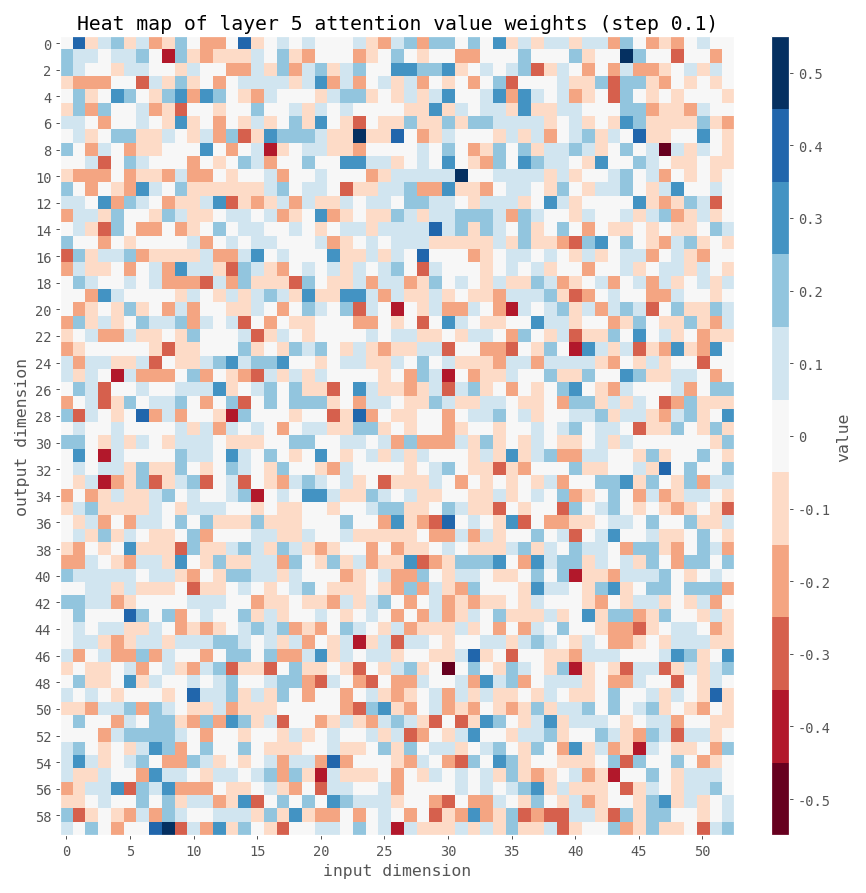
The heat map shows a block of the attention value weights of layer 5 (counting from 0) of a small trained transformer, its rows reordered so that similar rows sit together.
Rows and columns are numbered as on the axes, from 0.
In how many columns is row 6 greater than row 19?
22
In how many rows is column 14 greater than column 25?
28
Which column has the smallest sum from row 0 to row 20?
46
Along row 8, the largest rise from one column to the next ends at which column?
48
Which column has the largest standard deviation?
30
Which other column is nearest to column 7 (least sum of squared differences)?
25
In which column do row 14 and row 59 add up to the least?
9
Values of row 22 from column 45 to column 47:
0.3 0 0.1
